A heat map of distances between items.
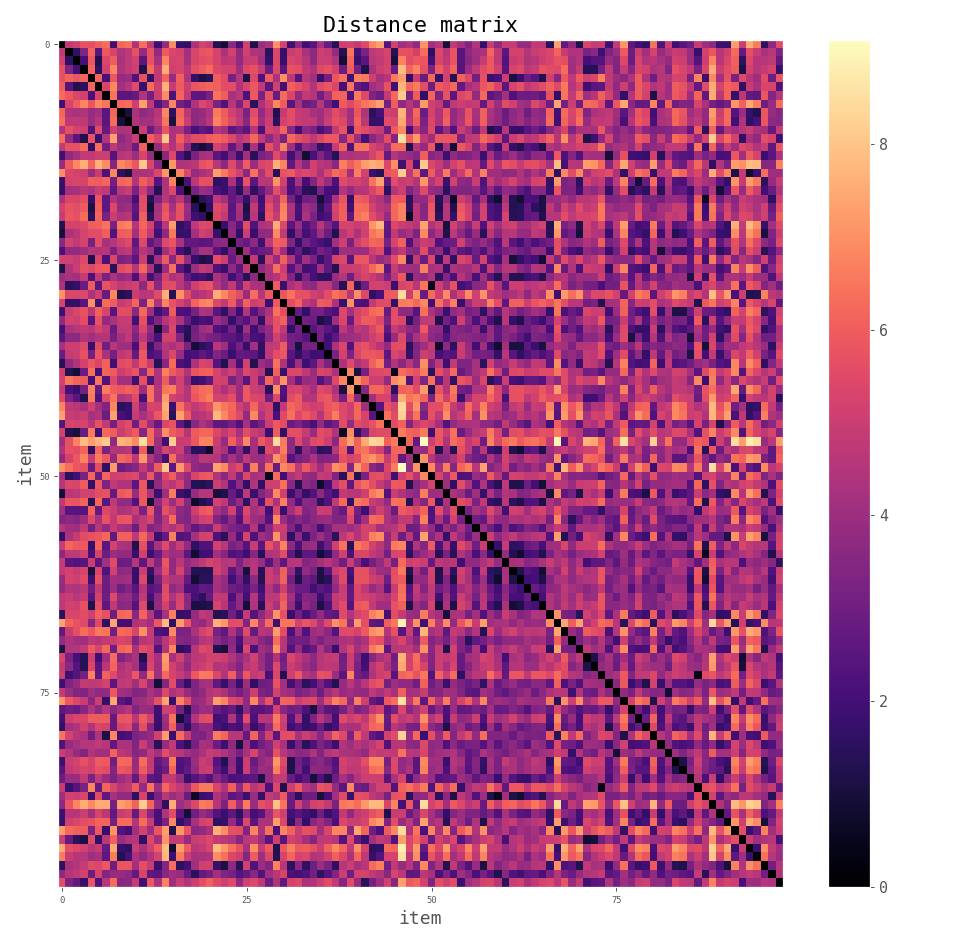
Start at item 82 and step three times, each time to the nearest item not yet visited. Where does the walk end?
55
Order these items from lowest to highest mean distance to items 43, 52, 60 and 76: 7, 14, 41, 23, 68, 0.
41, 23, 0, 68, 7, 14
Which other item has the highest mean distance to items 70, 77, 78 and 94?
46
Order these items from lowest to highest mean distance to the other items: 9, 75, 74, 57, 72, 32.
74, 32, 75, 57, 72, 9
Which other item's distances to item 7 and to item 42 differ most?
93
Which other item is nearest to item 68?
57
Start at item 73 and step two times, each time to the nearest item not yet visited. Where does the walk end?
30
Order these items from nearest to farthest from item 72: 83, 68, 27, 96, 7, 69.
69, 27, 96, 83, 68, 7
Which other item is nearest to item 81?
24
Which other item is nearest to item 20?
47
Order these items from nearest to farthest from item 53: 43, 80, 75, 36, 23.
36, 23, 80, 75, 43
